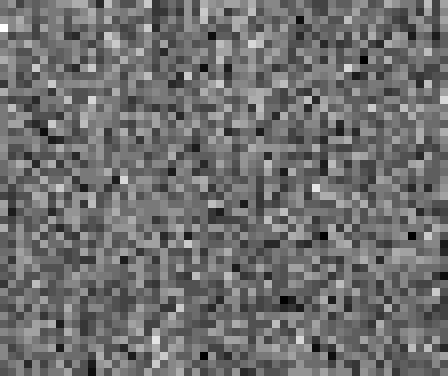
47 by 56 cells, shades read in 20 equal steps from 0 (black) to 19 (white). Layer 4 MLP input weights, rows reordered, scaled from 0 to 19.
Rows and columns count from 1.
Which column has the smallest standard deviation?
13
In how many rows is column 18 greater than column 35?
23
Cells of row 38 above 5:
43
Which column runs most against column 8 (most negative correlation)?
52
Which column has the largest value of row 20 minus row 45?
42
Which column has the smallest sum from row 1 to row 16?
55
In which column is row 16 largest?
7
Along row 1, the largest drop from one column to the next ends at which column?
20
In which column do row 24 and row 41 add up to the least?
11
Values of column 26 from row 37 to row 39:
6 10 5
